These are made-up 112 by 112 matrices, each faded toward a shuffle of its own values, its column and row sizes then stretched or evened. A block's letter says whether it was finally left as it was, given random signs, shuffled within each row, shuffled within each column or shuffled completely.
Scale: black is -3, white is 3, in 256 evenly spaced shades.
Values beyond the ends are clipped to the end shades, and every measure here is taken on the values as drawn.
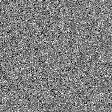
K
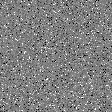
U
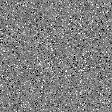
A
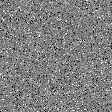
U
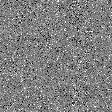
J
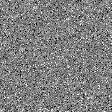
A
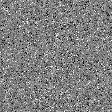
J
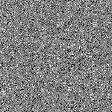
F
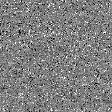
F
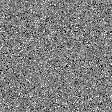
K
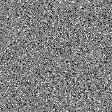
J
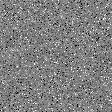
U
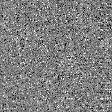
F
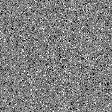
A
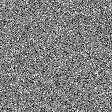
U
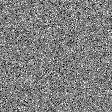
U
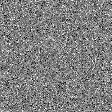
J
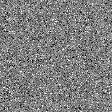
A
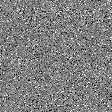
K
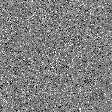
J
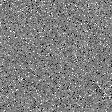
U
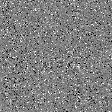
F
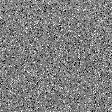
J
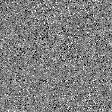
A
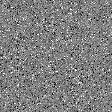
J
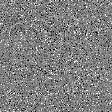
F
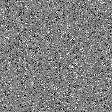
J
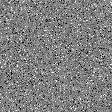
U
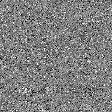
F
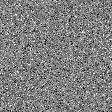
U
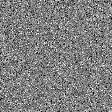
J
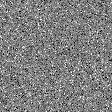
U
